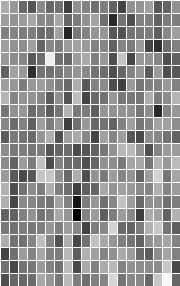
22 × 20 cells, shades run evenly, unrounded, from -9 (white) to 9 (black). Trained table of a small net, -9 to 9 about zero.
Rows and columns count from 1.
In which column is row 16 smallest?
14
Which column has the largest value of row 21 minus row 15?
20
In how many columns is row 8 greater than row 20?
11
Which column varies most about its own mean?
9
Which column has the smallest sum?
5
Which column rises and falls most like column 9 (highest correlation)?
2
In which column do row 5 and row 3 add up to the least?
6
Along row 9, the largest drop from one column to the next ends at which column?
19
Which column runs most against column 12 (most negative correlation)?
7
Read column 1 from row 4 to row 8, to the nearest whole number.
-2 -2 2 -2 -4
